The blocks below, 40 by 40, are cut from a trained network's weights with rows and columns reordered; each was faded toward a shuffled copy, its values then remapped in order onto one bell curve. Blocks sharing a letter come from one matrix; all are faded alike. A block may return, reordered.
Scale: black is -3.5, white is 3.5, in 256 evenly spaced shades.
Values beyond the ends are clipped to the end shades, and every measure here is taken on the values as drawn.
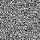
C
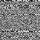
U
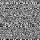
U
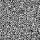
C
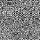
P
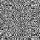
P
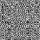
P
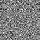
P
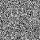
C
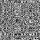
P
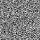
C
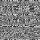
U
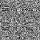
P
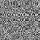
P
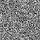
C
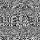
U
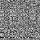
U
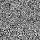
C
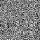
C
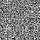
C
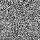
C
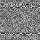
U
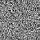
C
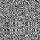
P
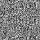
C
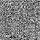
C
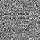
P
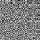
P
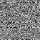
U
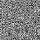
C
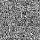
C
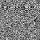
P
